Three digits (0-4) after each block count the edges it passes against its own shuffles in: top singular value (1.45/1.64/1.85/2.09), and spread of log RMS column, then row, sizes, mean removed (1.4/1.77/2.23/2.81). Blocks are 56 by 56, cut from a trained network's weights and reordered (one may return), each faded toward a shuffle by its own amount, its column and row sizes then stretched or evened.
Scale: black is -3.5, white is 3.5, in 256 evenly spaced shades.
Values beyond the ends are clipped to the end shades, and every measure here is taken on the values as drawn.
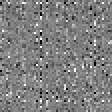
1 4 1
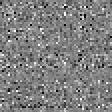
0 2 2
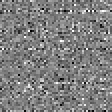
3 2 3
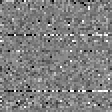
3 0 3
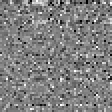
3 2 2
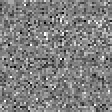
1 1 1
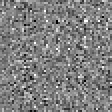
1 3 0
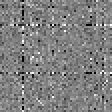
3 3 1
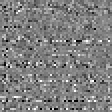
0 1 4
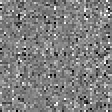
0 3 1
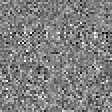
1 1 2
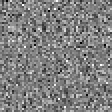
3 1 1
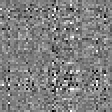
2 3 3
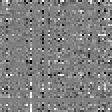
1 4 4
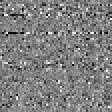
1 0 3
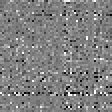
1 3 4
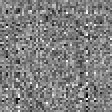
4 3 2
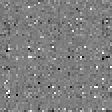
0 2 2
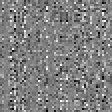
3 4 0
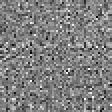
3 2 1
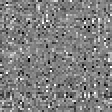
1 2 1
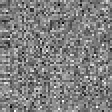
3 0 0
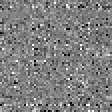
1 2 3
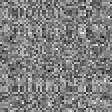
4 0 0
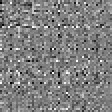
2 2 3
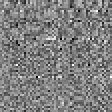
4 2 2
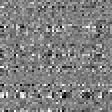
4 2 4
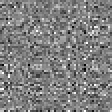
4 2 3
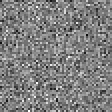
3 2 0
